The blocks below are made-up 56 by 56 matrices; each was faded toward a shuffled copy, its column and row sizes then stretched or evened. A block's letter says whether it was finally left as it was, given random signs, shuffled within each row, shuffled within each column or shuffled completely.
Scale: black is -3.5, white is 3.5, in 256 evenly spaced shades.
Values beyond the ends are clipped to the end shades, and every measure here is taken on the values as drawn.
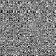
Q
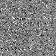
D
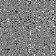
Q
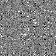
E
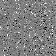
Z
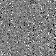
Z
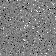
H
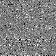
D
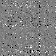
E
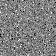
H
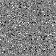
D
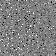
H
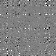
E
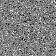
H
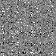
E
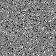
H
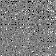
E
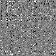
E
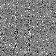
Z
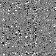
E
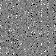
Z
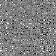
Q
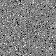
H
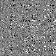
E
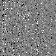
Z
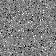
H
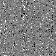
Z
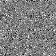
D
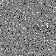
H
